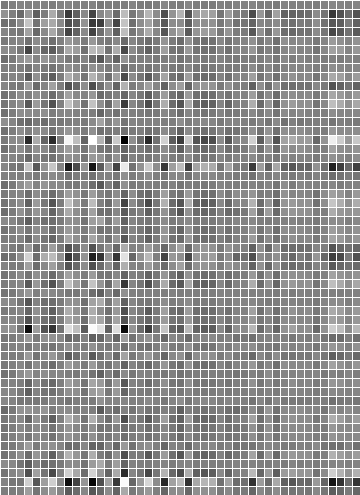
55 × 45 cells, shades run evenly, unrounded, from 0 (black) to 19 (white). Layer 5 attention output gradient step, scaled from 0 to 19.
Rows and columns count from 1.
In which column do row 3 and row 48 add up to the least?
13
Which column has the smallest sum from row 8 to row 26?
16
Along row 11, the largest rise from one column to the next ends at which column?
24
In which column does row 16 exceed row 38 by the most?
12
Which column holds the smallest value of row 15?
23
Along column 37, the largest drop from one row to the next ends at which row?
54
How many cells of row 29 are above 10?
19
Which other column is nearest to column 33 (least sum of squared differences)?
29
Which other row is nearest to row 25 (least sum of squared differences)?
34
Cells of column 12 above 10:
33
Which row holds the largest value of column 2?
37
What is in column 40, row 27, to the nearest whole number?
9
